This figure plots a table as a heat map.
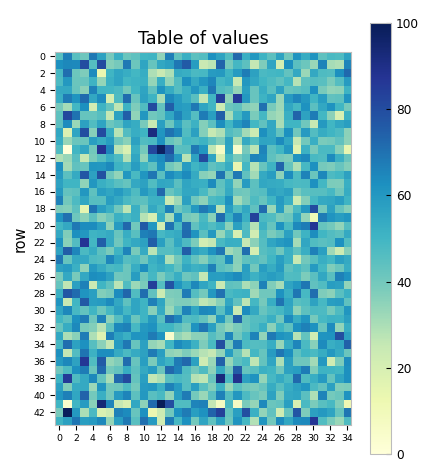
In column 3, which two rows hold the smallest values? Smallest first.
18, 12
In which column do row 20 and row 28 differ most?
13
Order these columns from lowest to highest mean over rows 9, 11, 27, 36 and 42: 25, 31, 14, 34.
34, 25, 31, 14
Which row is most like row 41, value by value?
11
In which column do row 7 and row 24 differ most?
28
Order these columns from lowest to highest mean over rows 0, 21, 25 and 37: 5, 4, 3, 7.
7, 3, 4, 5
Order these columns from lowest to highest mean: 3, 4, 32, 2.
32, 4, 2, 3
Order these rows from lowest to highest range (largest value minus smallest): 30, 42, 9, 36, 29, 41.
30, 29, 36, 9, 42, 41
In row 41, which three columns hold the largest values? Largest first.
12, 5, 13
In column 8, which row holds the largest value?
38
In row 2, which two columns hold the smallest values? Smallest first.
5, 12
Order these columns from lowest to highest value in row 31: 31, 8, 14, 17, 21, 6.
6, 17, 31, 8, 14, 21
